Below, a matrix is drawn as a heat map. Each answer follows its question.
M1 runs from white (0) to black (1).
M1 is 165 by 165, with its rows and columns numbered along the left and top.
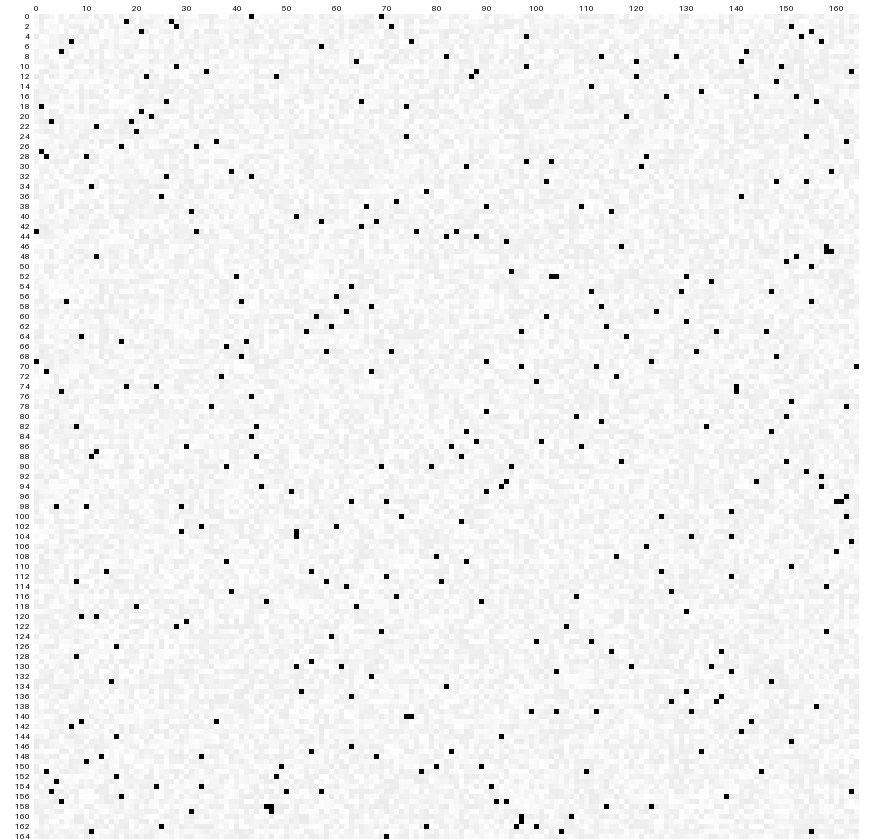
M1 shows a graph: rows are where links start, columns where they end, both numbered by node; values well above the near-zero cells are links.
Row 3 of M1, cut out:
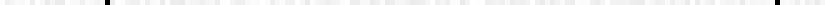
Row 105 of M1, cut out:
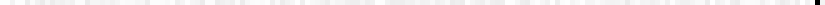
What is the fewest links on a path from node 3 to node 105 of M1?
3
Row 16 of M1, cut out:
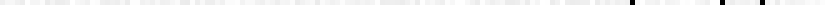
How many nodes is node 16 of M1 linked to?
3
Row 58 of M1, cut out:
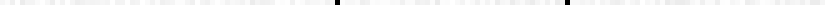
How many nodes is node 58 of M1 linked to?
2
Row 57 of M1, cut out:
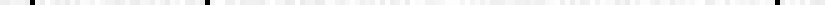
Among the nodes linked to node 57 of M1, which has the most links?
node 155
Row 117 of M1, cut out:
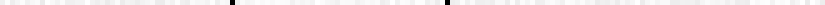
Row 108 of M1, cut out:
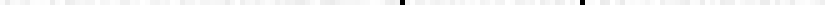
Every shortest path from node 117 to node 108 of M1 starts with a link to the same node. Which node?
node 89
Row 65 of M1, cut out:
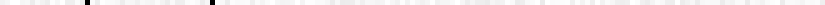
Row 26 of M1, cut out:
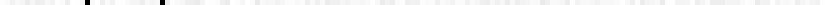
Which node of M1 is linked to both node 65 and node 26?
node 17
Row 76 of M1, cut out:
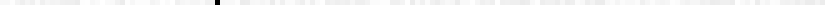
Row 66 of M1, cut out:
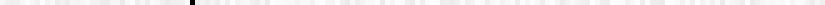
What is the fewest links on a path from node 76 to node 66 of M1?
6
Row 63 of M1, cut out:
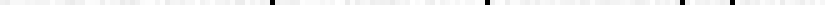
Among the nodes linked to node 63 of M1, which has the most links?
node 97
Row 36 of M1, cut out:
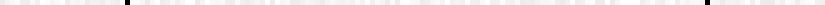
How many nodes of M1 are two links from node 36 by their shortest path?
3
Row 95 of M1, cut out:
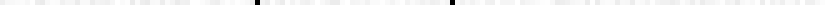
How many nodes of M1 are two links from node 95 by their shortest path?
3
